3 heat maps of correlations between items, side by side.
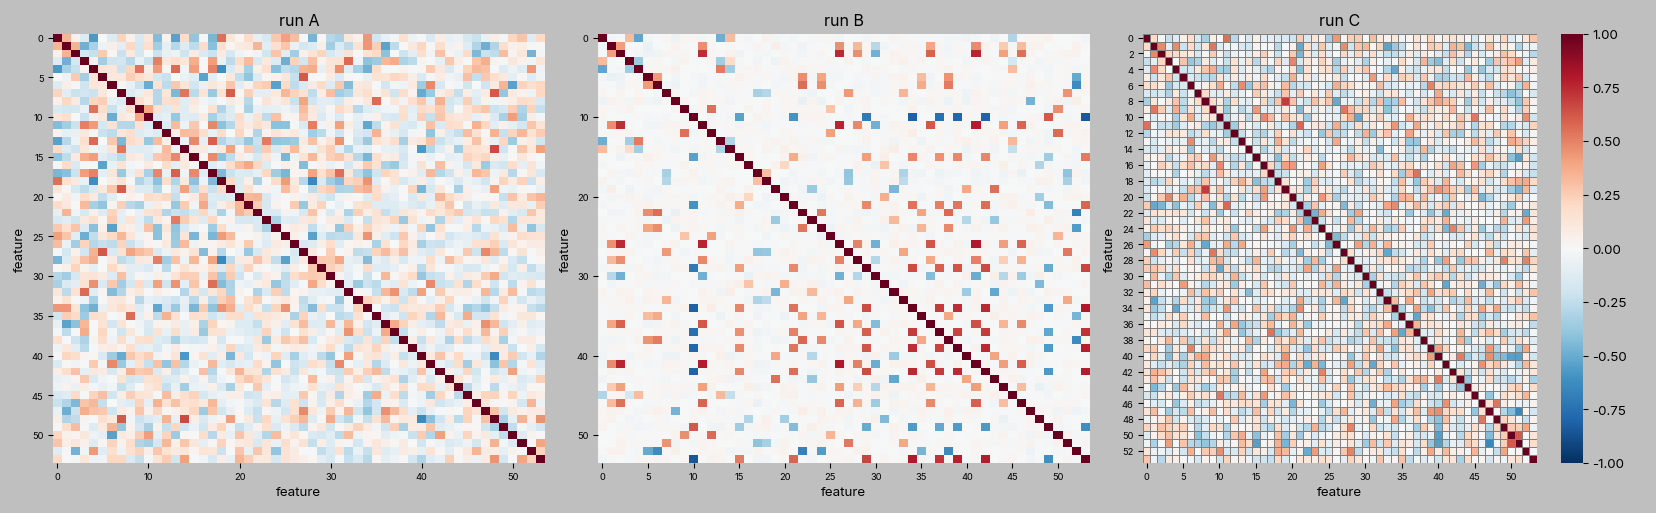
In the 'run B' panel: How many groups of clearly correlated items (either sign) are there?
9
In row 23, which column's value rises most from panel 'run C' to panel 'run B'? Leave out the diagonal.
22
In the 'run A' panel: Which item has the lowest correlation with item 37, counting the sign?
16
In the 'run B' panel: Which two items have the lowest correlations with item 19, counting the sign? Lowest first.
32, 23
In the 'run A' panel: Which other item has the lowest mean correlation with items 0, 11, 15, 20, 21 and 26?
5
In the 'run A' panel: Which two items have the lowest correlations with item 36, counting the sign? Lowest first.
1, 2
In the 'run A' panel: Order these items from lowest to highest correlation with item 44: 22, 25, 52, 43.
25, 52, 43, 22
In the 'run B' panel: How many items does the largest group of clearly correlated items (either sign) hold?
10
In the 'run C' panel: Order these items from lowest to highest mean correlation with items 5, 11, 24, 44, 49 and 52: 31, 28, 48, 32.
48, 32, 28, 31
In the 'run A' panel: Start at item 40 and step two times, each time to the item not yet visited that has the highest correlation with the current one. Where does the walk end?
3
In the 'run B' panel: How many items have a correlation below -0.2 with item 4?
3
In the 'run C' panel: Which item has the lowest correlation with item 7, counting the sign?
50
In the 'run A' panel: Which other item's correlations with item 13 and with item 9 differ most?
10
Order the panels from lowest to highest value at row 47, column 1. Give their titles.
run A, run B, run C
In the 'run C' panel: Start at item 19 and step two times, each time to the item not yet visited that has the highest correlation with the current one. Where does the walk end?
40
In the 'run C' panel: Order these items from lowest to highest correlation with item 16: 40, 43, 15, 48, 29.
48, 29, 15, 40, 43
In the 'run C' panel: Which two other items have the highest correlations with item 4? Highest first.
1, 9
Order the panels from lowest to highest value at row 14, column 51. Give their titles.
run B, run C, run A
